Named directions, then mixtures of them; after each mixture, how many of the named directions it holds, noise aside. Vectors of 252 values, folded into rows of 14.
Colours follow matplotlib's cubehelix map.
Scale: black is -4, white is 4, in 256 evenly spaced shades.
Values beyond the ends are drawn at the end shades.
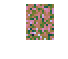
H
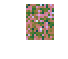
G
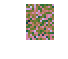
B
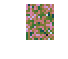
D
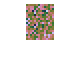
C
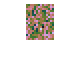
two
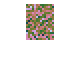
one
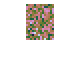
one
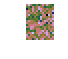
three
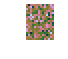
two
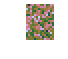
three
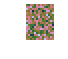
four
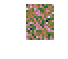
three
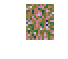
four
